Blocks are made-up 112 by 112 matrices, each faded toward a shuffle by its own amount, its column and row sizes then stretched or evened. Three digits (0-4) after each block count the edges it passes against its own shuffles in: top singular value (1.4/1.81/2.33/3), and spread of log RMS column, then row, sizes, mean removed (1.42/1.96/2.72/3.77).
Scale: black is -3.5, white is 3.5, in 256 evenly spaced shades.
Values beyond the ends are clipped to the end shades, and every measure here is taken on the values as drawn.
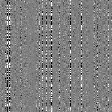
4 4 0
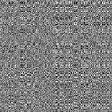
4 3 3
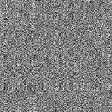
3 2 0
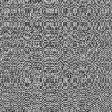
4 2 0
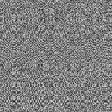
4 1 2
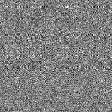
3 1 2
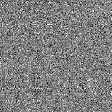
2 0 2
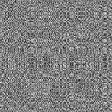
4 2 2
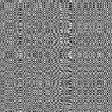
4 4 3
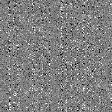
2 3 1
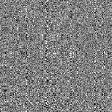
3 3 2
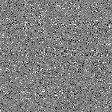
1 1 2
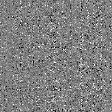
1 3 1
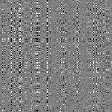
4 4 3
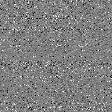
2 0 3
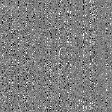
1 4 0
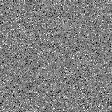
2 0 0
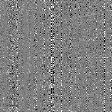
3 4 2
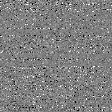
1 1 3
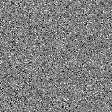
1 1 0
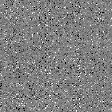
2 2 1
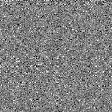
2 0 2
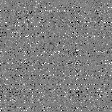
1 1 3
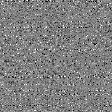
2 0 3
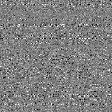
2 0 3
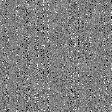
0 3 0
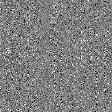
0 3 0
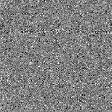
2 1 2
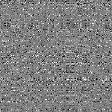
3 0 3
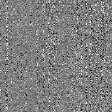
0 4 0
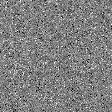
0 1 0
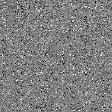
0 2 2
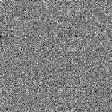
3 0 1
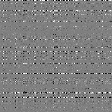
4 2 4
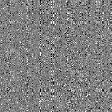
3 3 1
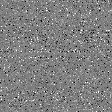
0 0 2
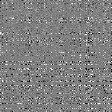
1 3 4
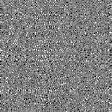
3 1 2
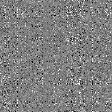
2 3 2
